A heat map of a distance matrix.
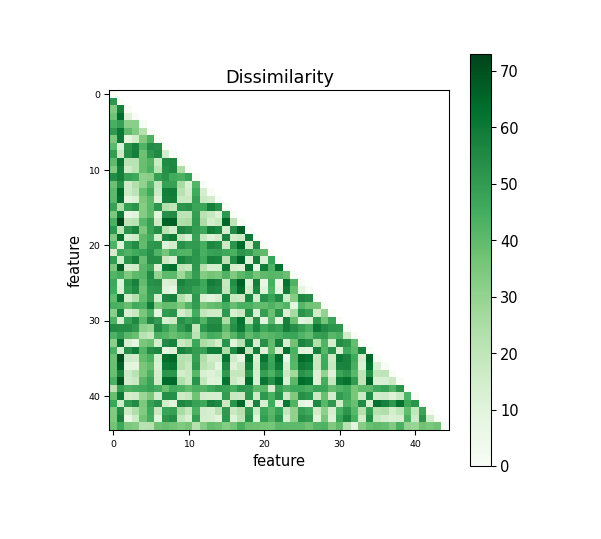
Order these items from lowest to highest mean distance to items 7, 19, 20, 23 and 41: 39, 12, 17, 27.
12, 27, 39, 17
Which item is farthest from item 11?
1
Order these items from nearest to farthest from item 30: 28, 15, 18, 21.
18, 15, 28, 21
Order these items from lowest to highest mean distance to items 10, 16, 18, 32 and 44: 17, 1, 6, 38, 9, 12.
12, 6, 9, 38, 17, 1
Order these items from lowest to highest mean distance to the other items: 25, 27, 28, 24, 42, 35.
42, 27, 35, 24, 28, 25
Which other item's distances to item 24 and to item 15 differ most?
28
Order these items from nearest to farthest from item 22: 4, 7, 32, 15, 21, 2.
7, 15, 4, 32, 21, 2
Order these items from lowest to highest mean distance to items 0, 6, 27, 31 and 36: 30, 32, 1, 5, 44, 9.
9, 44, 32, 5, 30, 1
